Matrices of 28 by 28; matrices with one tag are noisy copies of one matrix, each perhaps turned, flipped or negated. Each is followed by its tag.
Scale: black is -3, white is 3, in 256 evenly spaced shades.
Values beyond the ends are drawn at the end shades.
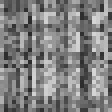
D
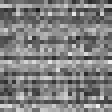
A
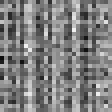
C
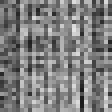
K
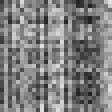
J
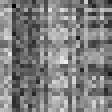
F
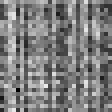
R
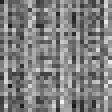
A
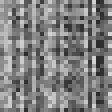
R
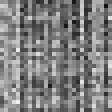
K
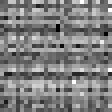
C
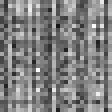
A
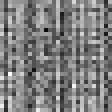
A
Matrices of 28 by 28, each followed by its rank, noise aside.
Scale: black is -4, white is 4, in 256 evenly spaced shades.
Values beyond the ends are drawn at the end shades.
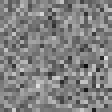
eight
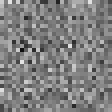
four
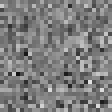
eight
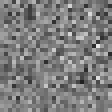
eight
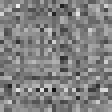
four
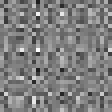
three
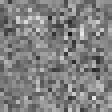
eight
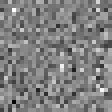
eight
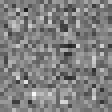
six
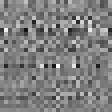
three
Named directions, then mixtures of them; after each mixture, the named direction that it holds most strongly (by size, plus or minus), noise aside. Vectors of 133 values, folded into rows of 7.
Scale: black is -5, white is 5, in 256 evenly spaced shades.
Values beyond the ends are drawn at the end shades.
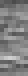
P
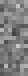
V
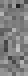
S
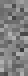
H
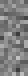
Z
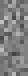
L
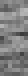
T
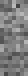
T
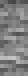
P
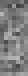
P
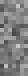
V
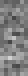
P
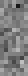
S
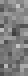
V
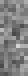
V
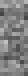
P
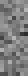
H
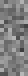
H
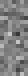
Z
